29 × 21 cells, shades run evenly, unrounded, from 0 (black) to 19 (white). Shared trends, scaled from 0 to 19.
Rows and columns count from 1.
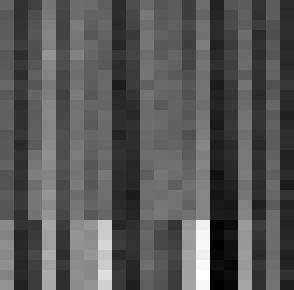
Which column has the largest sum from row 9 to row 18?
4
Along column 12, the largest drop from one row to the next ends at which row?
23
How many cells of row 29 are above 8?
9
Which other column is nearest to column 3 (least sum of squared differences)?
13
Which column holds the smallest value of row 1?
16
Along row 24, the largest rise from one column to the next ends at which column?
18
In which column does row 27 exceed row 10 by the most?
15
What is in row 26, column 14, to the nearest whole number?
12
